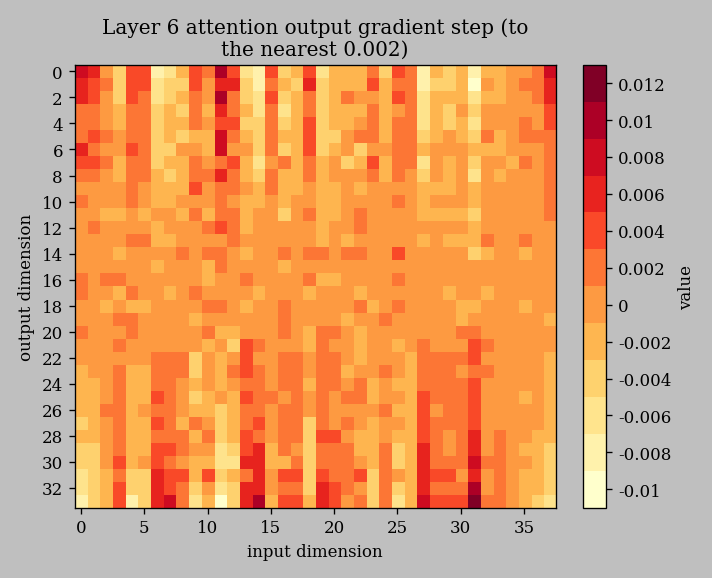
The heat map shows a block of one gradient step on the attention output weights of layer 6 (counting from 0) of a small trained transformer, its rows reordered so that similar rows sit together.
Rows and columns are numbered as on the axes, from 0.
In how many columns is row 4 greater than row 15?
15
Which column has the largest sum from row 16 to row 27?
31
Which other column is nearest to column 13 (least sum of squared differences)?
3
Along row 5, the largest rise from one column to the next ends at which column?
11
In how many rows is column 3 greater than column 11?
16
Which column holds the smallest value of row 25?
9
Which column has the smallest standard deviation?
34
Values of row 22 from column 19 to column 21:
0.002 0.002 0
